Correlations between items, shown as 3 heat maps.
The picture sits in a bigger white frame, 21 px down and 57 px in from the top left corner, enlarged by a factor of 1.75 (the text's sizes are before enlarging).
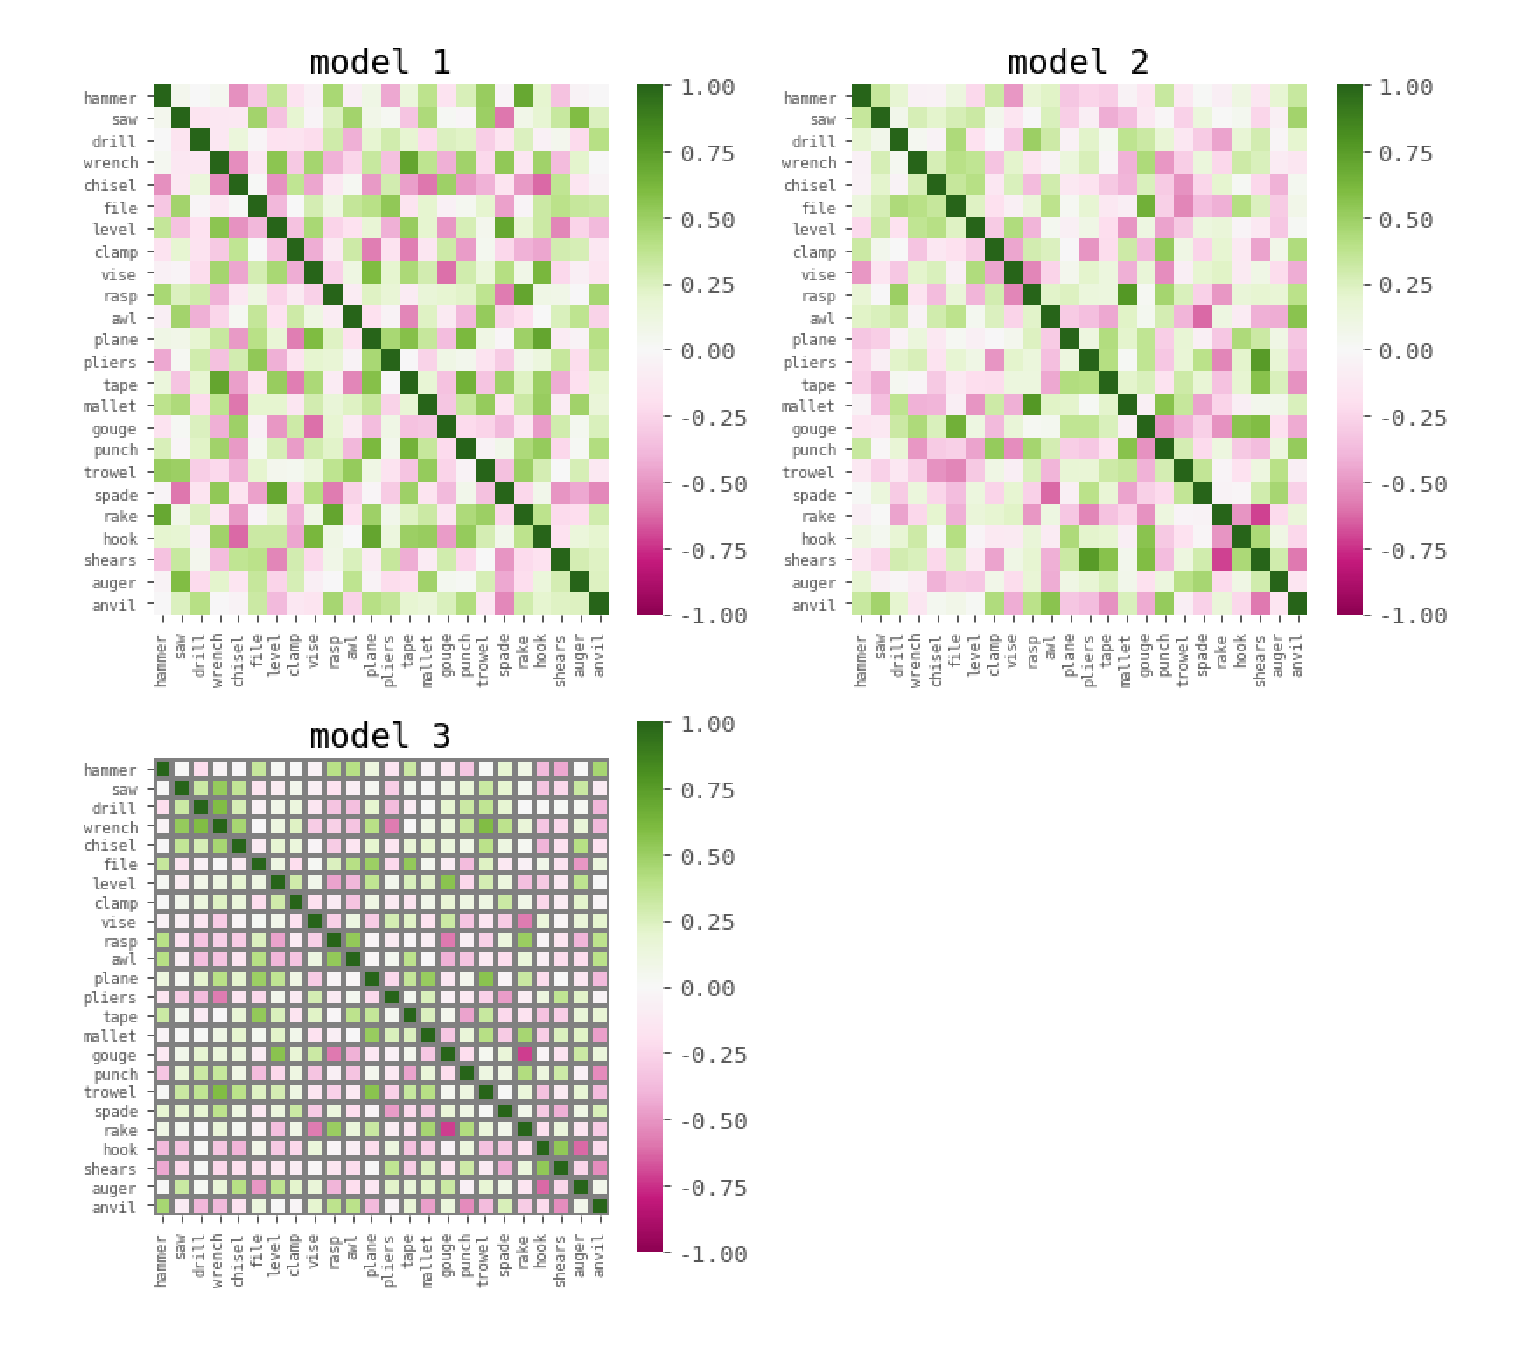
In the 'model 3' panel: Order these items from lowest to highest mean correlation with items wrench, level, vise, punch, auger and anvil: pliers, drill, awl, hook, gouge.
hook, awl, pliers, drill, gouge
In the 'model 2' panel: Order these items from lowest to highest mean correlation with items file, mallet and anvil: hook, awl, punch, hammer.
hook, hammer, punch, awl
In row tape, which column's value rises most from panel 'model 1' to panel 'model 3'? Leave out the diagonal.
awl
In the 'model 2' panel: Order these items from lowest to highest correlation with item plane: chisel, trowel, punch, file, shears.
punch, chisel, file, trowel, shears
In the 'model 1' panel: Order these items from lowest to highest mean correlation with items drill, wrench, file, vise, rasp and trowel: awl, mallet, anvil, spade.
spade, awl, anvil, mallet
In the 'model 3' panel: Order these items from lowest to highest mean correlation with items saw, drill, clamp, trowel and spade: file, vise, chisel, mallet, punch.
vise, file, mallet, punch, chisel
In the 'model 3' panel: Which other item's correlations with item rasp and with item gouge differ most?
rake
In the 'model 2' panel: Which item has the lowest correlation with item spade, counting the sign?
awl
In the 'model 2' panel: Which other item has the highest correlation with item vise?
level
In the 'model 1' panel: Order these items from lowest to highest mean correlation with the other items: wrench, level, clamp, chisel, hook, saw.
chisel, clamp, level, wrench, saw, hook
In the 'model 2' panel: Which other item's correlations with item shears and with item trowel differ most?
gouge
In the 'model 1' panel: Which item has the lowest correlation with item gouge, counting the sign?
vise
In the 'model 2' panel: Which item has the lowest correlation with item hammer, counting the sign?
vise
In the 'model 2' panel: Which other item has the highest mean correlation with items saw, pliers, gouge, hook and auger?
shears
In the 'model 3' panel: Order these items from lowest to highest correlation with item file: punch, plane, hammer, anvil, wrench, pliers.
punch, pliers, wrench, anvil, hammer, plane
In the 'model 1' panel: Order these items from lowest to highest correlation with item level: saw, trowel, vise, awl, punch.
saw, awl, trowel, punch, vise
